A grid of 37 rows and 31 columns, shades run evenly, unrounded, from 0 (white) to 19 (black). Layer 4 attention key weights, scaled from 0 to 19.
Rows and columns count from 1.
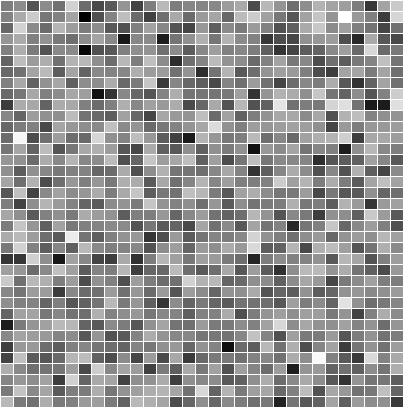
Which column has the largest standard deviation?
27
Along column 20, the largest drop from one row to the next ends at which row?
15
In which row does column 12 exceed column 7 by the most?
23
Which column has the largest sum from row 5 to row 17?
20
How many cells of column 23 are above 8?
24
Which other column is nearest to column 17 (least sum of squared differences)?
19
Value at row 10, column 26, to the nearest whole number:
3
